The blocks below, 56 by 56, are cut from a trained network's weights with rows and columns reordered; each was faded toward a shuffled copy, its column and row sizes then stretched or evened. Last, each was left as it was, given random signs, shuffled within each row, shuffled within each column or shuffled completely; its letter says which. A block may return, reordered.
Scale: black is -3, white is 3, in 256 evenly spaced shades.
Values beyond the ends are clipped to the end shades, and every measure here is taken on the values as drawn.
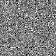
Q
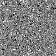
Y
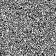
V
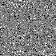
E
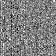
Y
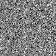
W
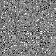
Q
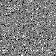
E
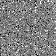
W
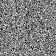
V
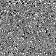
E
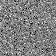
V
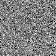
W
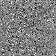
Y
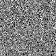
W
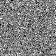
Y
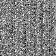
Y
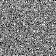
E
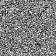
W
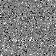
E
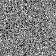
Y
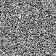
E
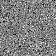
V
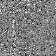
W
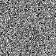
W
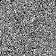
Y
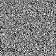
Q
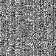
Q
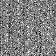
Y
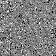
Y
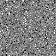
Y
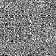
Q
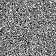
V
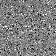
E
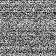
E
